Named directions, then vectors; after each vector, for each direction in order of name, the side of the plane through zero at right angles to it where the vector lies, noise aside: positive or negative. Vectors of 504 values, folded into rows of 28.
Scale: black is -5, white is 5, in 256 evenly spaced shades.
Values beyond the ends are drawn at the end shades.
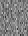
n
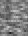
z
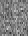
positive, positive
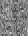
negative, negative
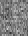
positive, positive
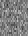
negative, positive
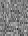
positive, negative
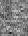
positive, positive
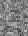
positive, negative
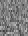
positive, negative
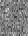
negative, negative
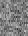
positive, negative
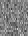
negative, positive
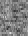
negative, negative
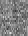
negative, negative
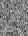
negative, positive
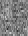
negative, negative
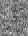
negative, negative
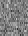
positive, negative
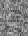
positive, negative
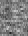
positive, positive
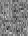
negative, negative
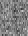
negative, negative
